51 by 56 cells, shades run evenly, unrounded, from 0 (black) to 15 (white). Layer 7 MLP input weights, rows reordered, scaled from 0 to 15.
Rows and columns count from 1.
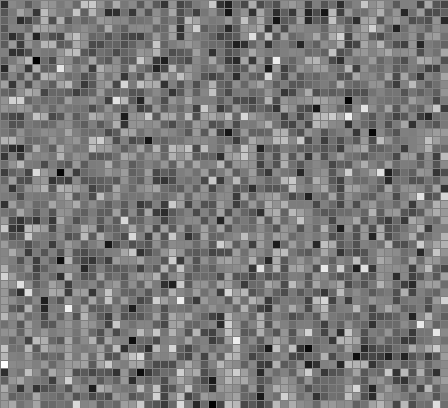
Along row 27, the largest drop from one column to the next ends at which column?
20
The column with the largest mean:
9
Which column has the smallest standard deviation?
50
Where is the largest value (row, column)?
46, 1
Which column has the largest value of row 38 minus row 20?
41
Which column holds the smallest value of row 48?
27
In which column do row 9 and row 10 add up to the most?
8
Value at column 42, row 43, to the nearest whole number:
3
